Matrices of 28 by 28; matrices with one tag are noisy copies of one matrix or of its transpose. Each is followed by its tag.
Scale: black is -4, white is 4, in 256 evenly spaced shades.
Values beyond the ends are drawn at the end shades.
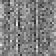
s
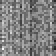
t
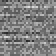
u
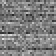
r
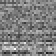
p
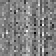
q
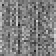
s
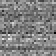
r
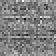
s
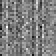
u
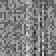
q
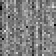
u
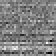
p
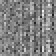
p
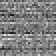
r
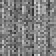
r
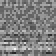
p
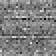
s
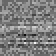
q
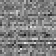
q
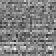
p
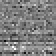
p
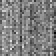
t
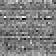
s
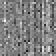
p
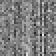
q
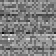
r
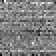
t
